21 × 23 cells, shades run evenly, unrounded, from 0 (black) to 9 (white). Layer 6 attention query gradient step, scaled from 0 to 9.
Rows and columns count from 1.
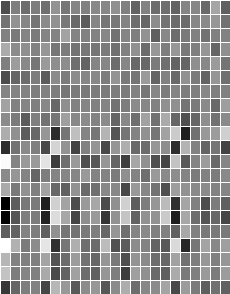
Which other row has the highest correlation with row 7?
4
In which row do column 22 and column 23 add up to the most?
10
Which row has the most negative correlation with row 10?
11
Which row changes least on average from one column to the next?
7
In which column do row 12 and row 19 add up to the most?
1
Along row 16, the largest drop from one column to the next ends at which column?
18
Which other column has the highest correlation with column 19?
12
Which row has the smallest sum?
16
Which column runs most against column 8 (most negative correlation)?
6
